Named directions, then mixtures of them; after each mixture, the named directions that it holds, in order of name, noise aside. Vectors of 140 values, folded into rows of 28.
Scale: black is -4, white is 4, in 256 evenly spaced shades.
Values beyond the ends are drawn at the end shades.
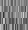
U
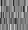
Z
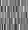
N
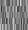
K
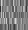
K, Z.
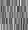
K.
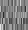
K, U.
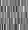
N.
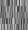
K.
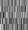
K, U.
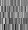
N, U.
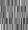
K, U.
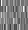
N, Z.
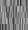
K.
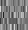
U, Z.
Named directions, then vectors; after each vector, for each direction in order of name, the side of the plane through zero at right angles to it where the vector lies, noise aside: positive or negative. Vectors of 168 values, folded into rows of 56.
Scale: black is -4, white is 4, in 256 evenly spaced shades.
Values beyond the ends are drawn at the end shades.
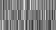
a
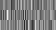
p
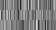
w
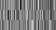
negative, negative, positive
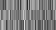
positive, negative, positive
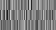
positive, negative, negative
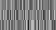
negative, negative, positive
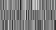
positive, negative, positive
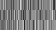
negative, positive, negative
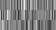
positive, positive, positive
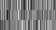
negative, negative, negative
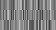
positive, positive, negative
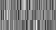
positive, positive, positive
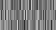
negative, positive, positive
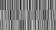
negative, negative, positive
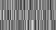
negative, negative, positive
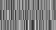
positive, positive, negative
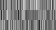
positive, positive, positive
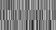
positive, positive, negative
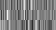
positive, positive, positive
